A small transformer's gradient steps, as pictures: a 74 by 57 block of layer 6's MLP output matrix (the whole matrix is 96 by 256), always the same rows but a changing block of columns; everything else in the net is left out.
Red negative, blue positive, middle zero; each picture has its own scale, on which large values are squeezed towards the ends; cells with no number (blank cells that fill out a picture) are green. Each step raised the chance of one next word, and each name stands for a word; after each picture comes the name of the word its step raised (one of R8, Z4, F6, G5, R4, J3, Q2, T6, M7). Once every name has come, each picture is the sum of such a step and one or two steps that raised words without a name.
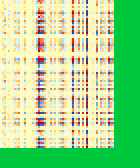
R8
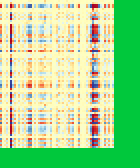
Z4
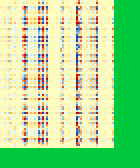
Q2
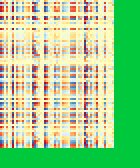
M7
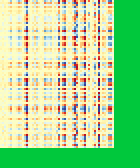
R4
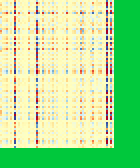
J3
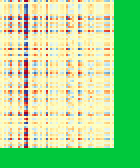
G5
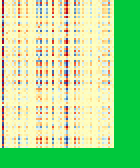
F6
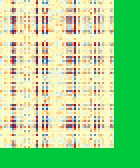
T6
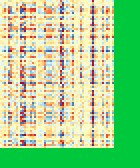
M7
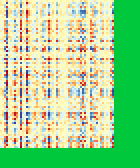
R8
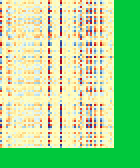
T6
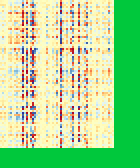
J3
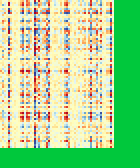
J3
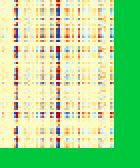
Q2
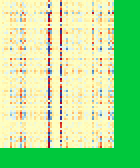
J3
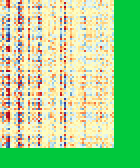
M7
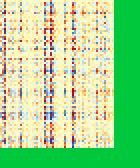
J3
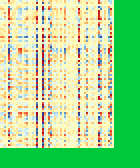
Q2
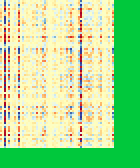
Q2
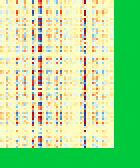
R8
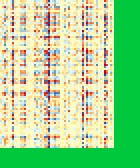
G5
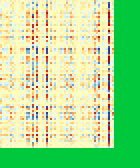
R4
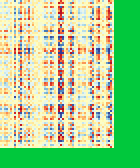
R4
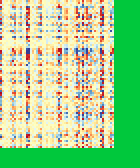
G5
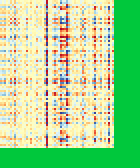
Q2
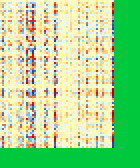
T6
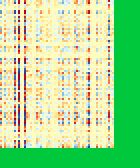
R8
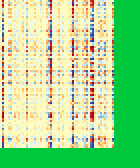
F6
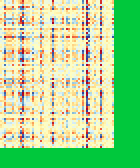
Q2
